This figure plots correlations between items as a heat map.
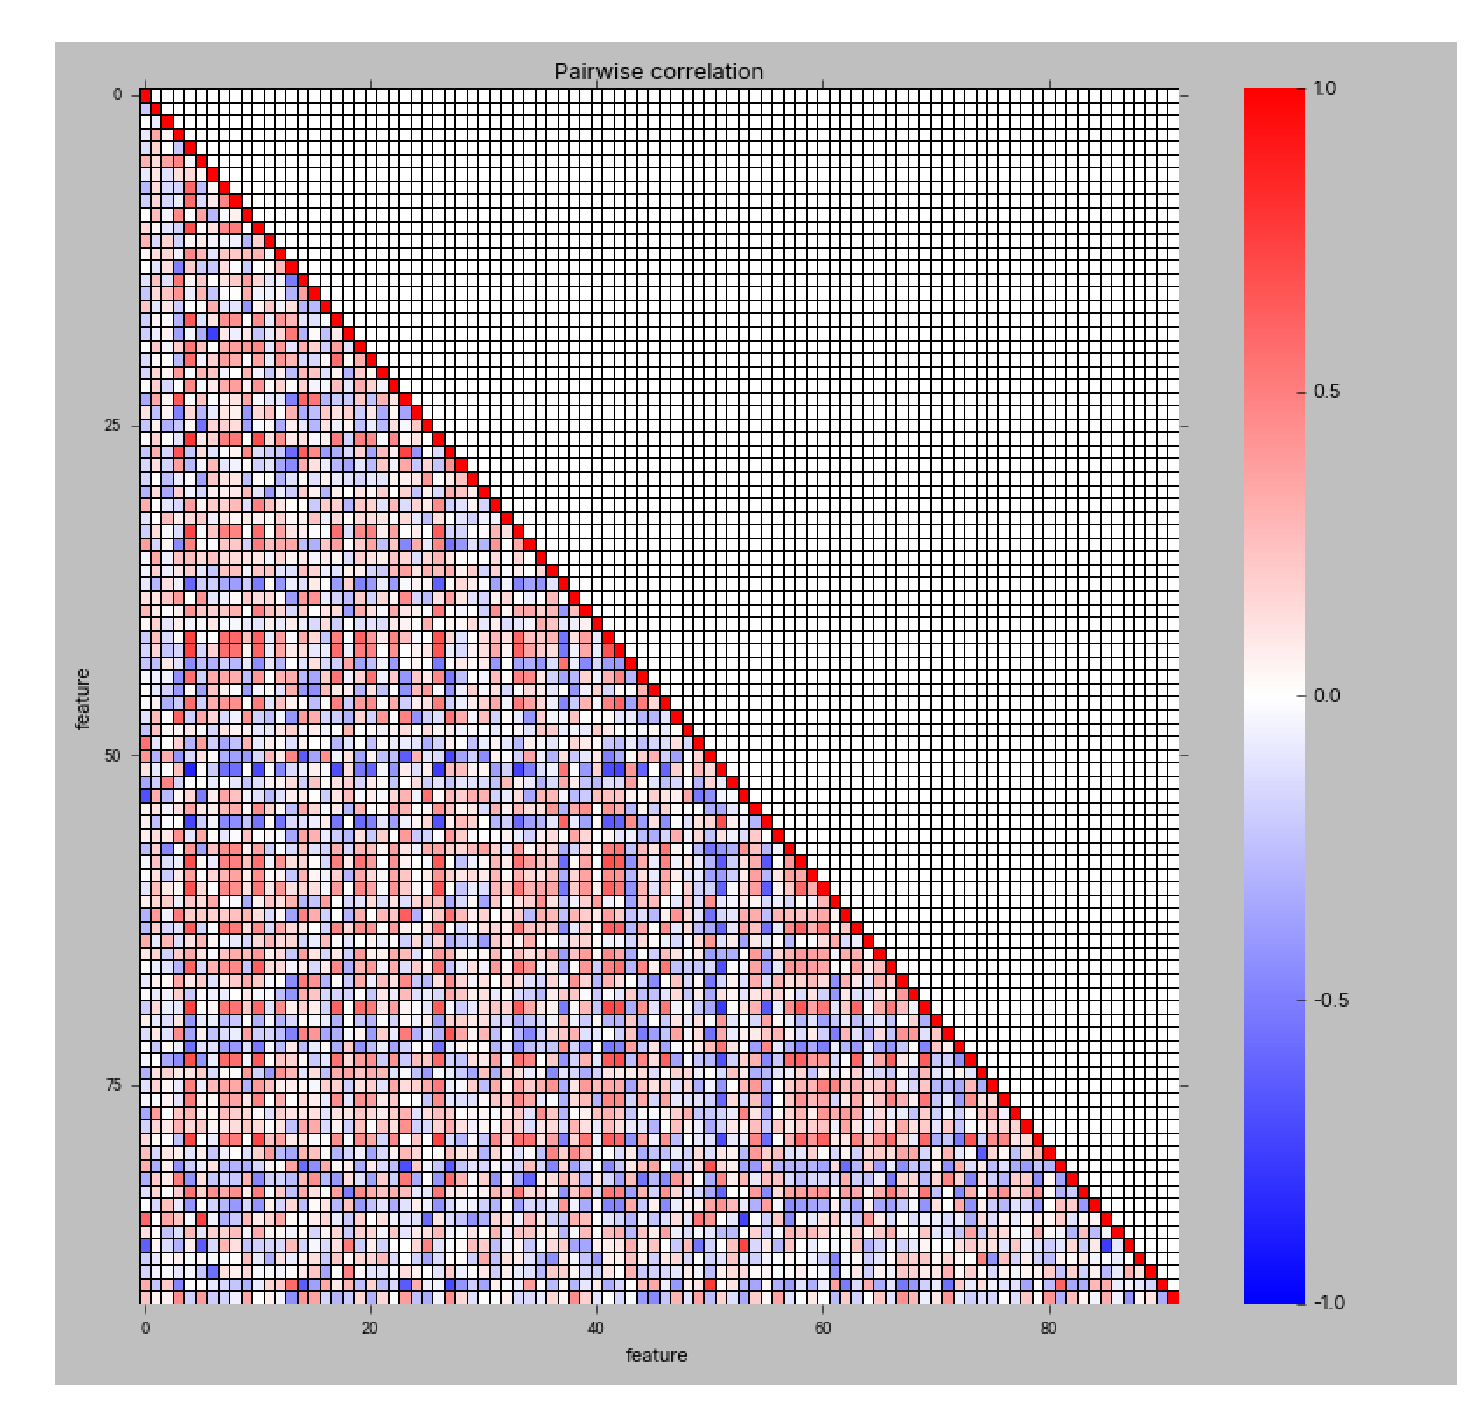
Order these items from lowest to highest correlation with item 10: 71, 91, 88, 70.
70, 71, 88, 91
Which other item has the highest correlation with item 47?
3
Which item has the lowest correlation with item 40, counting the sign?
88
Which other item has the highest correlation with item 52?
2
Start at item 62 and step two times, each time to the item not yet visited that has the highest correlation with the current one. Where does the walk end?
27
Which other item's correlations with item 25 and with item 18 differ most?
6
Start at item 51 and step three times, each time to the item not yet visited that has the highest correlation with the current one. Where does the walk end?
43
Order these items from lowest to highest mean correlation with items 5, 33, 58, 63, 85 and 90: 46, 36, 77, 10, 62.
36, 62, 77, 46, 10
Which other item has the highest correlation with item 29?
25
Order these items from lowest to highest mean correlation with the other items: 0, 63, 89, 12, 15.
0, 89, 15, 12, 63
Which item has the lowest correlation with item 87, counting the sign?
85
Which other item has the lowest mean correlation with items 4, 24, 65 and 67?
51
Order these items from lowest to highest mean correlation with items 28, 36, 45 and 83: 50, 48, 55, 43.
50, 43, 55, 48
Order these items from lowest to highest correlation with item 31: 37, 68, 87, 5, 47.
37, 87, 47, 68, 5
